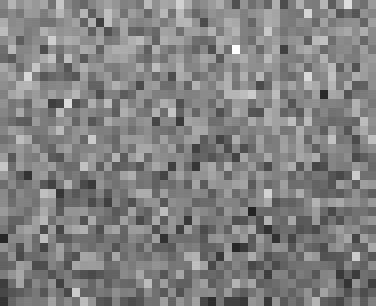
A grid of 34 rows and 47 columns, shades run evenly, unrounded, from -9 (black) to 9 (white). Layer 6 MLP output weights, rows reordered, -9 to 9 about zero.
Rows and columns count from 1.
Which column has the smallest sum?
43
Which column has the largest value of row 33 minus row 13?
10
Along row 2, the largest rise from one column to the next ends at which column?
39
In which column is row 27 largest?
6
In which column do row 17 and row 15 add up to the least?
29
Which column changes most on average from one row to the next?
45
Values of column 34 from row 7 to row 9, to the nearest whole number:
4 2 -1
